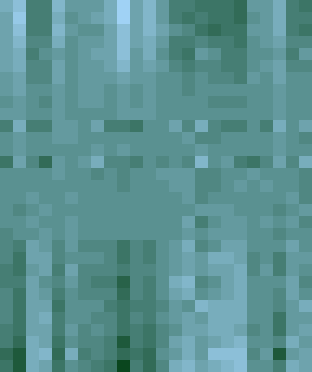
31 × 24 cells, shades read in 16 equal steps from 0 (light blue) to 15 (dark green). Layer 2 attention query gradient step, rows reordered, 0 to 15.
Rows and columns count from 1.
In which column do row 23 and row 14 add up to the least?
16
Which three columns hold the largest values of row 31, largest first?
10, 2, 12
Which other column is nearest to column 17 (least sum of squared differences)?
18
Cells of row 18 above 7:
2
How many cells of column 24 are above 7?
11
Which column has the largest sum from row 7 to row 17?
4
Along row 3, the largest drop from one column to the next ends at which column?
5
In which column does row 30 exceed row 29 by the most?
22
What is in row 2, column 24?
9
